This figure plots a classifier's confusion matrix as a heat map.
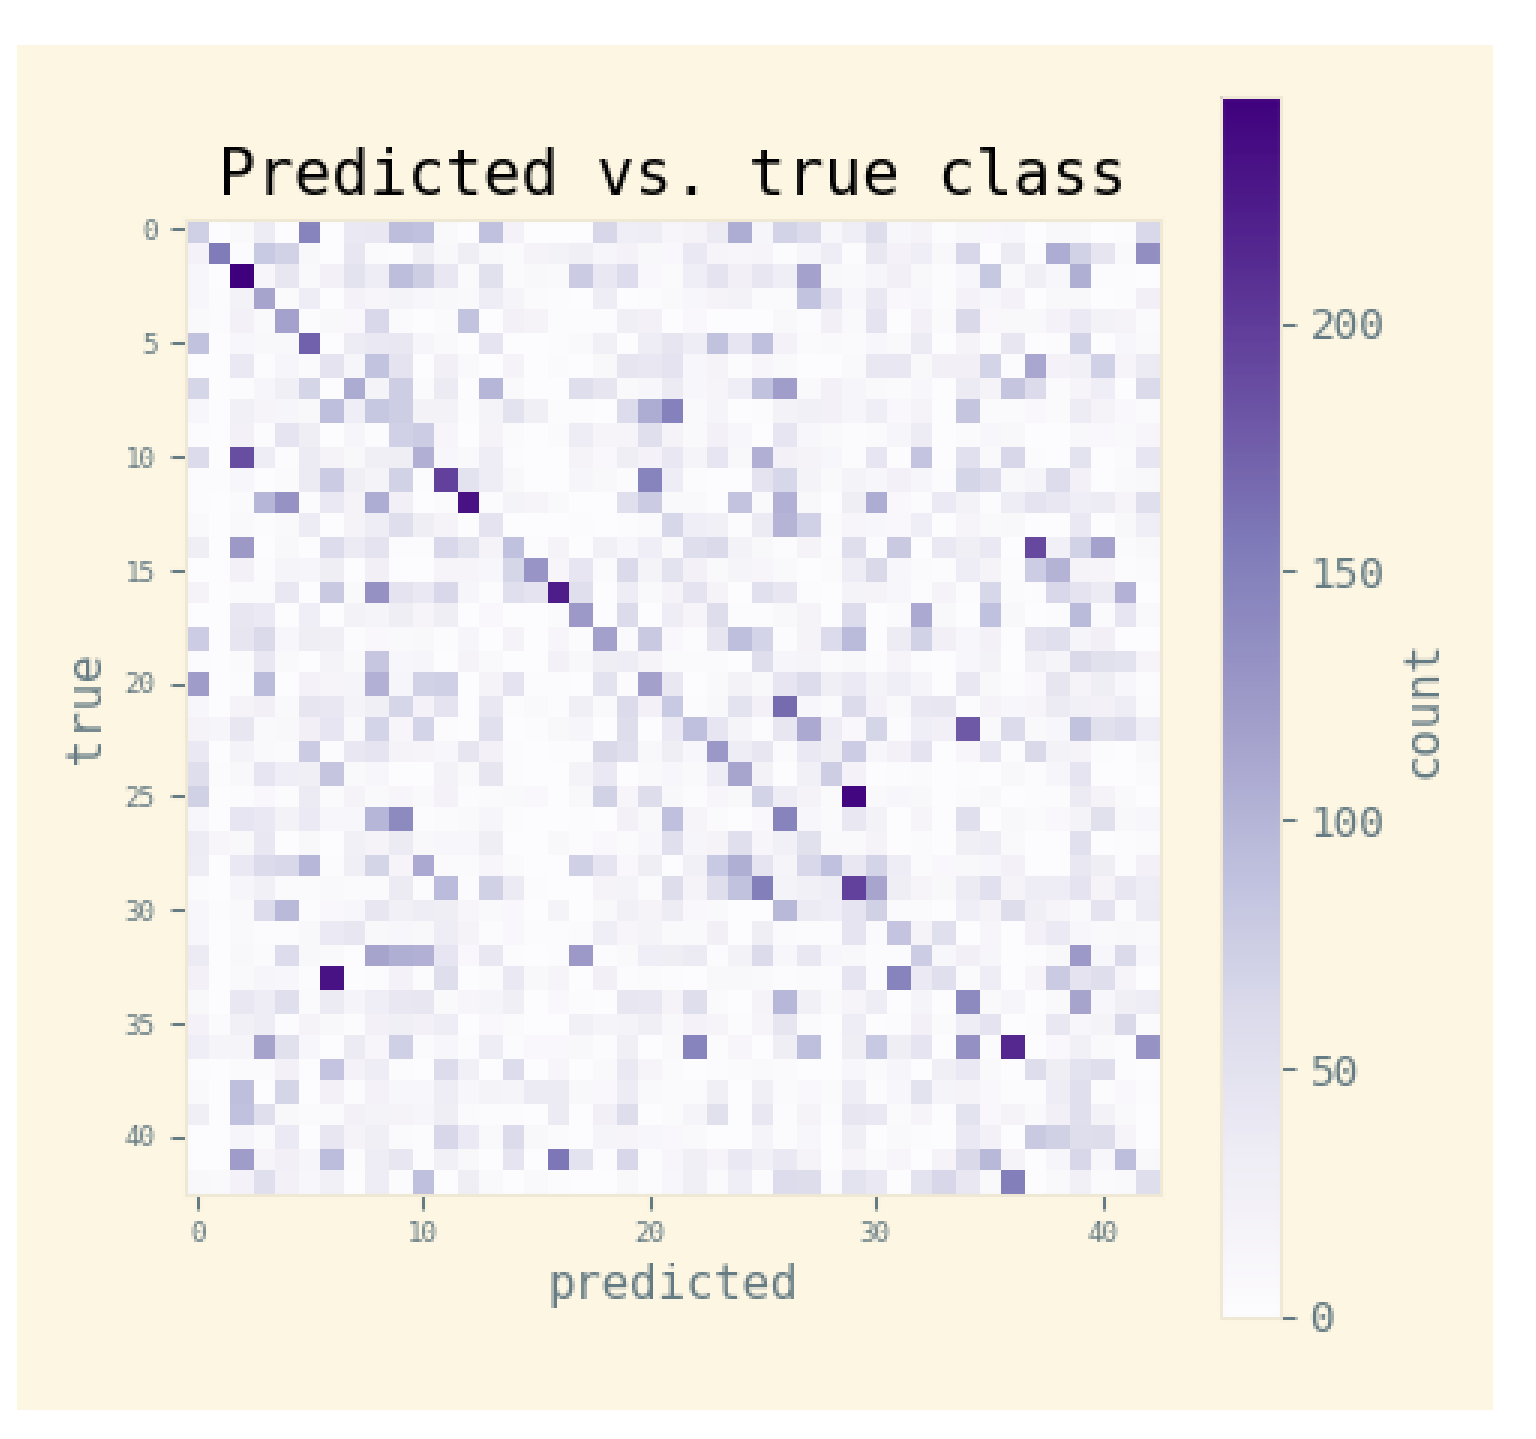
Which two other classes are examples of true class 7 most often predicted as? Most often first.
26, 13
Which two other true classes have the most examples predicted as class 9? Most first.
26, 32
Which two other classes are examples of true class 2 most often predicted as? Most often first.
27, 39
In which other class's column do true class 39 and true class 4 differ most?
12
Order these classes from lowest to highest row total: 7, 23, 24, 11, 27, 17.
27, 24, 17, 23, 11, 7
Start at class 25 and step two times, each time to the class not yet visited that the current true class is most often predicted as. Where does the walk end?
30
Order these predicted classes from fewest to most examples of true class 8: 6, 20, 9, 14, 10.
10, 14, 9, 6, 20
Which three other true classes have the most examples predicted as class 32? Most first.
17, 10, 18
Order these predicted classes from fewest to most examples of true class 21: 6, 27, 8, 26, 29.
27, 8, 6, 29, 26
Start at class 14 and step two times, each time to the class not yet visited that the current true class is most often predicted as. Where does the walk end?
6
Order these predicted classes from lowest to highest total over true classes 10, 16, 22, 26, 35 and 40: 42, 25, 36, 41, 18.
18, 42, 36, 25, 41
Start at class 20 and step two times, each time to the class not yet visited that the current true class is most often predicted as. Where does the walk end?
5
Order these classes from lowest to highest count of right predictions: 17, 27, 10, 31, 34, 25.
27, 25, 31, 10, 17, 34
